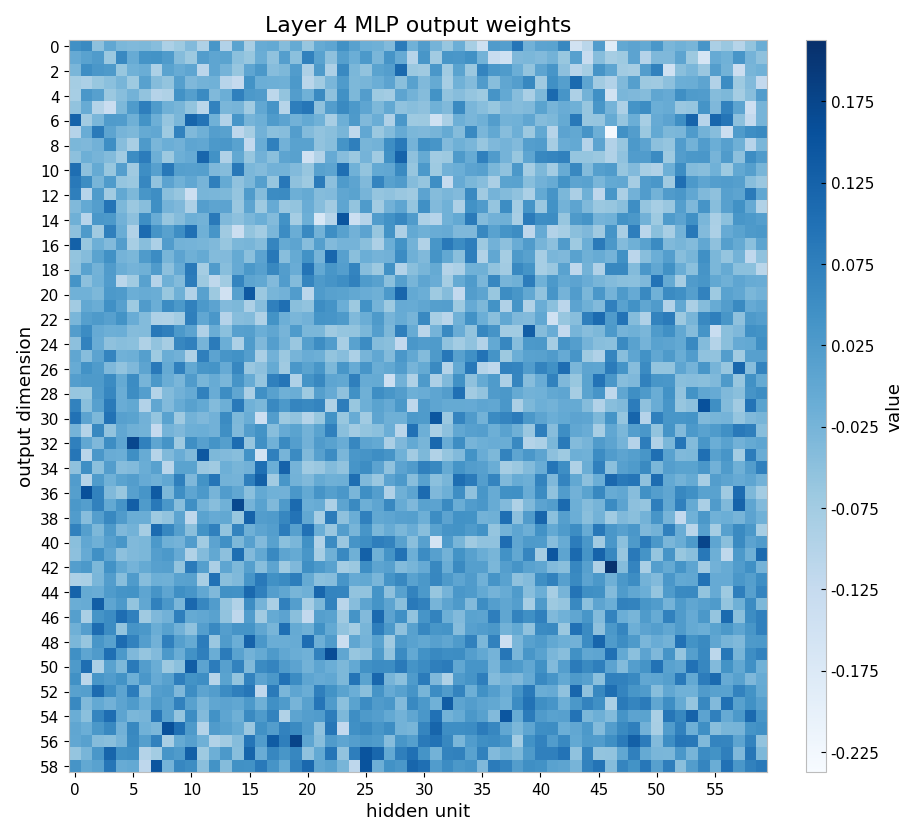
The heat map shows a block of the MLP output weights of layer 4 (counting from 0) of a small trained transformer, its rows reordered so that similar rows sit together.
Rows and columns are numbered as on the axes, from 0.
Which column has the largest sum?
3
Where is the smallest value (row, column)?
7, 46
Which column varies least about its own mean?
4
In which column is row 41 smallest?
56
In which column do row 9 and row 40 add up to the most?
54
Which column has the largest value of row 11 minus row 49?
52
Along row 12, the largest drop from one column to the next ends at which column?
1
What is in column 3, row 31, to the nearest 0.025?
-0.05
